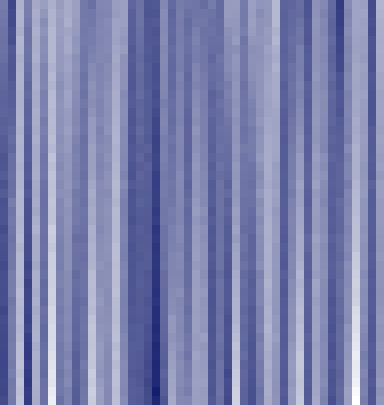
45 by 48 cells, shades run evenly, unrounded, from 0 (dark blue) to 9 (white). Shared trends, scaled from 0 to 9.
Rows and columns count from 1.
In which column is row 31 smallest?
20
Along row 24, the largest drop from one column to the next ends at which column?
4
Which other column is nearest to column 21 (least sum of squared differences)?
10
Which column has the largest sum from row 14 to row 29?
7
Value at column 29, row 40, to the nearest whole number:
2
